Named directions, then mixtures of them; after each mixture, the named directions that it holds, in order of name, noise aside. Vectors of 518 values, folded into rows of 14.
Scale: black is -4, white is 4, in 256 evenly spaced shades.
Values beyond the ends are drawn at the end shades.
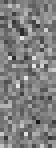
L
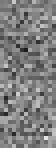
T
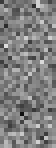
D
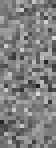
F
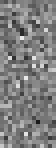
L.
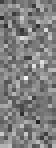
D, L.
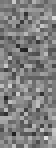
T.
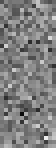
D, T.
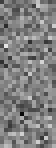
D.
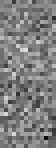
T.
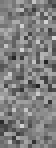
F.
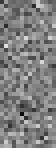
D.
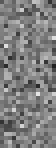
D, F.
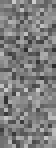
F, T.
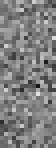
F.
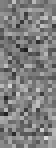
T.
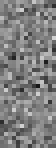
F.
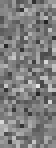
F.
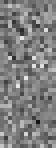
L.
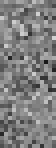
F, L.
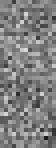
T.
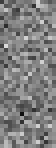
D.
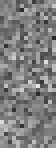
F.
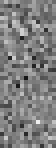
L.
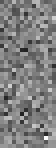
D, T.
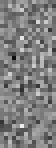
F, L.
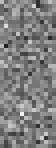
D.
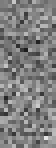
T.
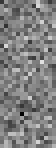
D.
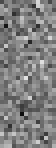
D, L.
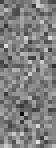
D.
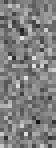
L.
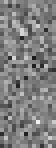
L.
